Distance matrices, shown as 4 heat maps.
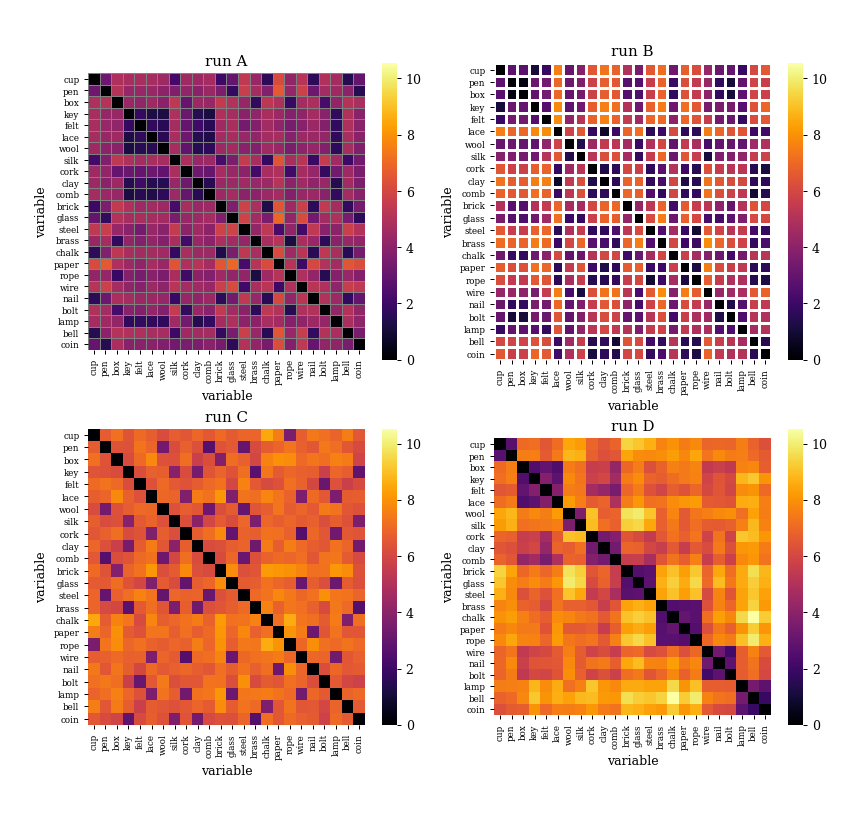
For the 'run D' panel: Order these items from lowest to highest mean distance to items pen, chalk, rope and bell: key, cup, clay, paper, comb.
paper, cup, clay, comb, key
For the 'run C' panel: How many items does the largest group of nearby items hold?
5
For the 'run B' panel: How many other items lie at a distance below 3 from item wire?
3
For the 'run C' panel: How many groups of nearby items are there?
8
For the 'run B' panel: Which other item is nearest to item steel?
rope
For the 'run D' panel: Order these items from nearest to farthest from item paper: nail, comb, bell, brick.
comb, nail, brick, bell
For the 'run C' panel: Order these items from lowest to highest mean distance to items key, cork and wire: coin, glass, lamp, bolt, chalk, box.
glass, lamp, coin, bolt, box, chalk
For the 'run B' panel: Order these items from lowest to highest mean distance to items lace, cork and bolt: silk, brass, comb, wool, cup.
comb, brass, wool, silk, cup
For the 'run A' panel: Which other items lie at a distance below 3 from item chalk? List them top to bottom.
cup, silk, brick, nail, bell
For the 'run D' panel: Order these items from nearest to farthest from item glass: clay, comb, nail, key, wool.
comb, clay, key, nail, wool
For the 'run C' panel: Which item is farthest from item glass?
brick
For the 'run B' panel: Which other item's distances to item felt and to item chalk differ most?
brick
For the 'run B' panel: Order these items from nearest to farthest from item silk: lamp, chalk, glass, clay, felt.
glass, chalk, lamp, felt, clay
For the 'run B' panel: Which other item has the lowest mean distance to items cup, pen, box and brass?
bolt
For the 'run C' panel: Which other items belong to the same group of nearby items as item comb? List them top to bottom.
pen, wool, steel
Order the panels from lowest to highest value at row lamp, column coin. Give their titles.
run D, run A, run B, run C
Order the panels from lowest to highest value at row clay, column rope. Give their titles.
run B, run A, run D, run C
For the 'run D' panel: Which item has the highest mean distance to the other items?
bell
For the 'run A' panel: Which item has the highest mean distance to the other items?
paper
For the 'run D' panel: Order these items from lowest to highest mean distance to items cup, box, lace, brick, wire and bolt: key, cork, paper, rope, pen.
key, cork, pen, paper, rope
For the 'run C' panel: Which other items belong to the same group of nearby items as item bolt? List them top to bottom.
felt
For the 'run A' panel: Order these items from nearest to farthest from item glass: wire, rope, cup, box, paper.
cup, rope, box, wire, paper
